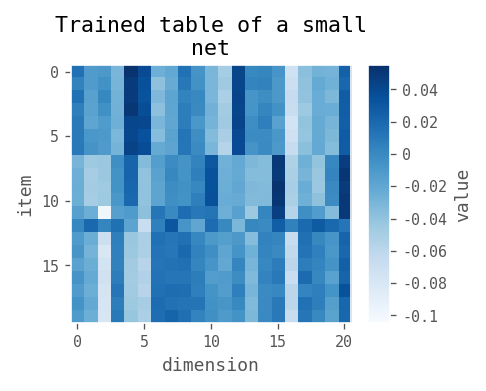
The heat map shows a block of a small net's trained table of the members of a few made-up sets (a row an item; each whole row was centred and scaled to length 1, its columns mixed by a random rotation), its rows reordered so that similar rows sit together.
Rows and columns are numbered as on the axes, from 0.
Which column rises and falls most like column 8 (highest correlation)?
14
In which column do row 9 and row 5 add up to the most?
20
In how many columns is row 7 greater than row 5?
11
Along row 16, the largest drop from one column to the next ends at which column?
16
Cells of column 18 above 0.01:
1
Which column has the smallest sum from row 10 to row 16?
2
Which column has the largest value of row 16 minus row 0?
17
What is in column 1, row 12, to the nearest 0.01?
0.02
